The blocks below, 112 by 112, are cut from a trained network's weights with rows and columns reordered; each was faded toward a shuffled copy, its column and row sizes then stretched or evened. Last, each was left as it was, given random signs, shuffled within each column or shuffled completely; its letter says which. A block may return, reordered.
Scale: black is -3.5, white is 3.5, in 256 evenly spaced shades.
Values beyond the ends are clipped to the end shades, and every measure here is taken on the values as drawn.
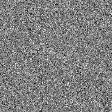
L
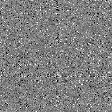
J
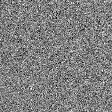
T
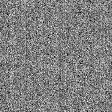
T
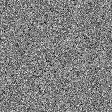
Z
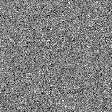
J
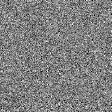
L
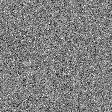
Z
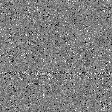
L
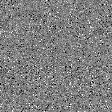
L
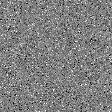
T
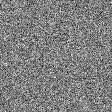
Z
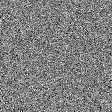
Z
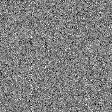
T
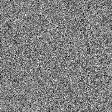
T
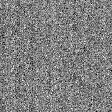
T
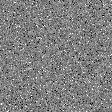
Z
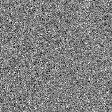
T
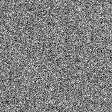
T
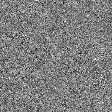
L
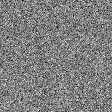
Z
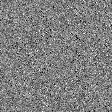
T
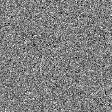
L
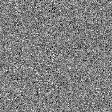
T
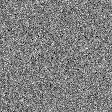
Z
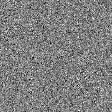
T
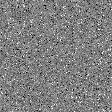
T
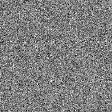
L
